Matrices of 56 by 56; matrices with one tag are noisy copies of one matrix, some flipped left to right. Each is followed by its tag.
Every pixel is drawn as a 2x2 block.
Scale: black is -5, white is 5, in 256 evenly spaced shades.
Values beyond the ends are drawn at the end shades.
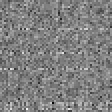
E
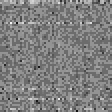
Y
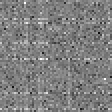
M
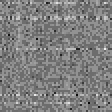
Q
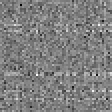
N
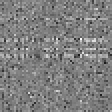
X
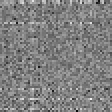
Y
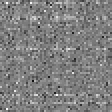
Q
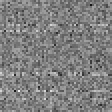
N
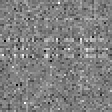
X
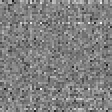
Y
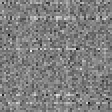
Q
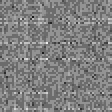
M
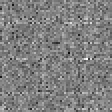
M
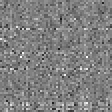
E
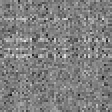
X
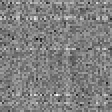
Q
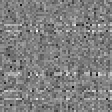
N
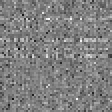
X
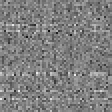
N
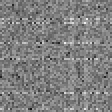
M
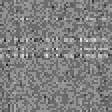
X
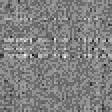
X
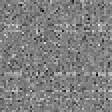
N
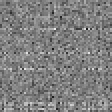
E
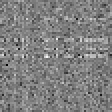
X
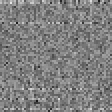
Y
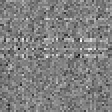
X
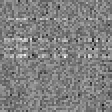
X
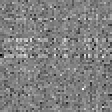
X
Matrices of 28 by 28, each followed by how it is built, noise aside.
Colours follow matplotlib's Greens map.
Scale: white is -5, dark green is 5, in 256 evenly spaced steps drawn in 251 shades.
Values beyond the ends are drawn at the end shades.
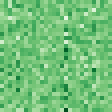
uneven columns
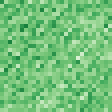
Hankel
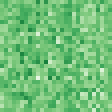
low rank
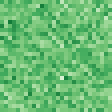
Toeplitz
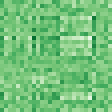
low rank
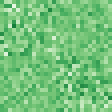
block diagonal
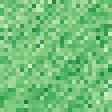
Hankel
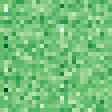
uneven columns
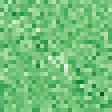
banded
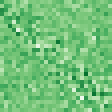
banded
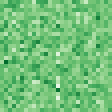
uneven columns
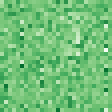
uneven columns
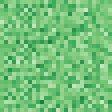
repeating rows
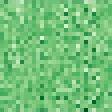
uneven columns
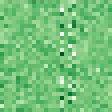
uneven columns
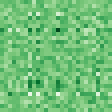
low rank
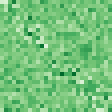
banded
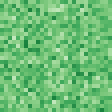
repeating rows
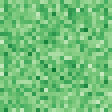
repeating rows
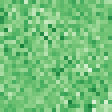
block diagonal
